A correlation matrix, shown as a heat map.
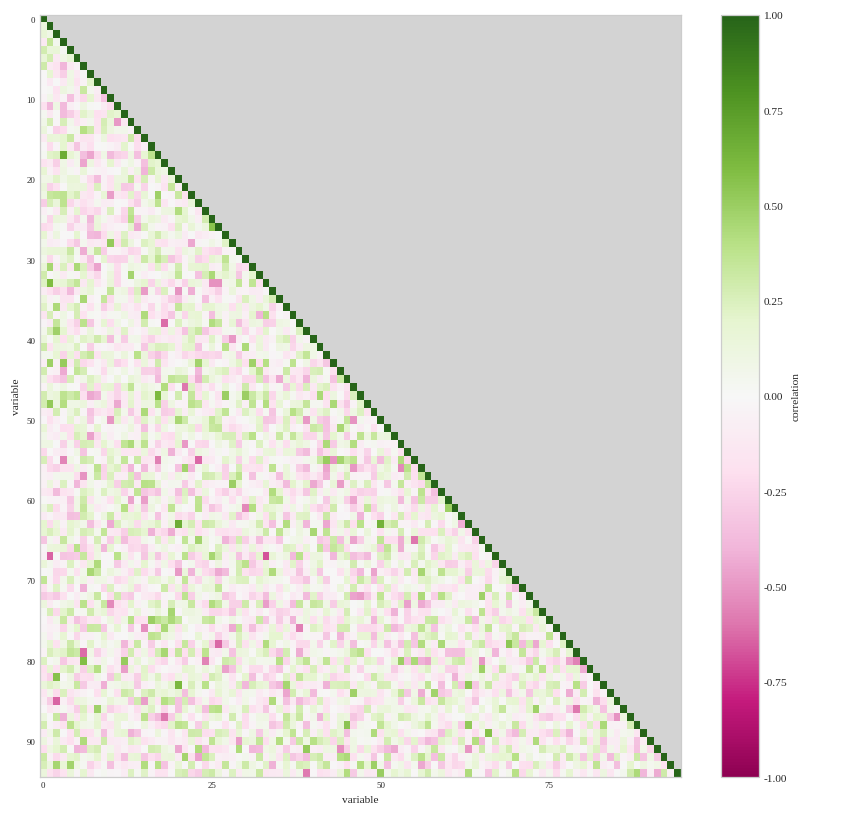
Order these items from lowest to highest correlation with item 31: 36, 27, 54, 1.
54, 36, 27, 1
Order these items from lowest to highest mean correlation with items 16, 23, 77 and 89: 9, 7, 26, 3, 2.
7, 9, 26, 2, 3
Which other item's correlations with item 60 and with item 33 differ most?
67
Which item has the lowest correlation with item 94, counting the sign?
39
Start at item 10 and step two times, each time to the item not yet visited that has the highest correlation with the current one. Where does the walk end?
58
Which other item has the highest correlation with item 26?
25
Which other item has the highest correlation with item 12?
80
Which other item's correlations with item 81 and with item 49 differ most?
27
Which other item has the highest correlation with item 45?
88
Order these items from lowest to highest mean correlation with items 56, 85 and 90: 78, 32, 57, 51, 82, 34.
82, 57, 32, 78, 51, 34
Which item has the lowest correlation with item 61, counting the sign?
30
